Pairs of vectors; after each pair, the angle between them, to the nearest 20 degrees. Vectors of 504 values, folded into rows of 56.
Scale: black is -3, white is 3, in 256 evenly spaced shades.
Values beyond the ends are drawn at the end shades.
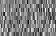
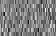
20 degrees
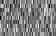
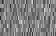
40 degrees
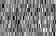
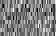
40 degrees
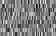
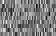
20 degrees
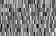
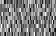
160 degrees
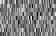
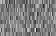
60 degrees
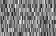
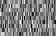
60 degrees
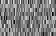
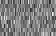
160 degrees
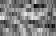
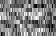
40 degrees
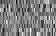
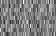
100 degrees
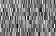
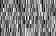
140 degrees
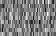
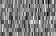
160 degrees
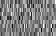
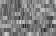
60 degrees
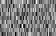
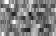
100 degrees
